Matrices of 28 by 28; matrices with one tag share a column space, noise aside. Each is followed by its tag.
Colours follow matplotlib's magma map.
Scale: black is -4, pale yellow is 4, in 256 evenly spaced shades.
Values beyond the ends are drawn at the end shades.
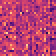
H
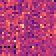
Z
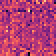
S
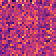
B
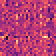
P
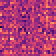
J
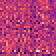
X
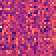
J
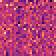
B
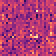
P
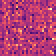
J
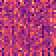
S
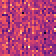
J
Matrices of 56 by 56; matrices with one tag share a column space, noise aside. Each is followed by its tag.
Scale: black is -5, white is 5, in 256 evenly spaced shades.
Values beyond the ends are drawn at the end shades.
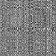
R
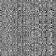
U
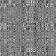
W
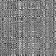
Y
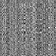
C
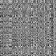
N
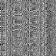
U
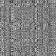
W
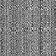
R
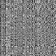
N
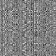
U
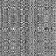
R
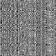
U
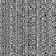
N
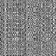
C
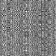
U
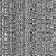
C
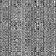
W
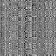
Y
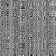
Y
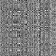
U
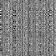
U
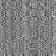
Y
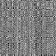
Y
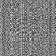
C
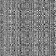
U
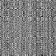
Y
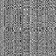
R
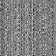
C
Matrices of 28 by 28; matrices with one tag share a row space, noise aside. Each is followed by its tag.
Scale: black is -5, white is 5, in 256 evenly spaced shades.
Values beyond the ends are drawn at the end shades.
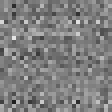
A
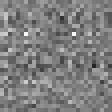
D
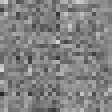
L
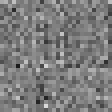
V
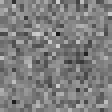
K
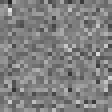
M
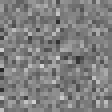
L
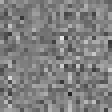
M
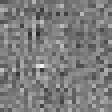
V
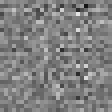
K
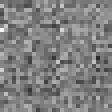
L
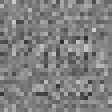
K
